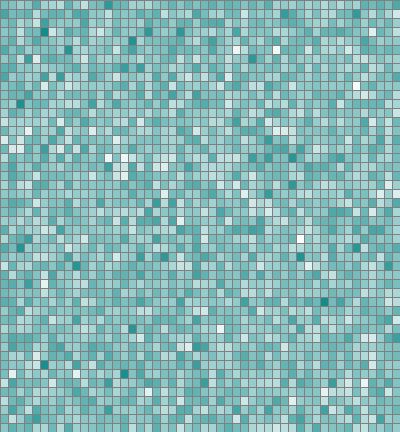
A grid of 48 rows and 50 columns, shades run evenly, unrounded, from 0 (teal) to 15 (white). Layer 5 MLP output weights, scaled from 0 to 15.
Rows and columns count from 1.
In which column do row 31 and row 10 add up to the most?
6
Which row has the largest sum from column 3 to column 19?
15
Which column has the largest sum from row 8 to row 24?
29
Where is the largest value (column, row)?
38, 27
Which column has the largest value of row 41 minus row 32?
4
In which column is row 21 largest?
49
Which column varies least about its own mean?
13
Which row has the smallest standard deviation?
33
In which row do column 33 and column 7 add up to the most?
43
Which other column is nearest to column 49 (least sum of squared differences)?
28
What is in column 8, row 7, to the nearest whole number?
6
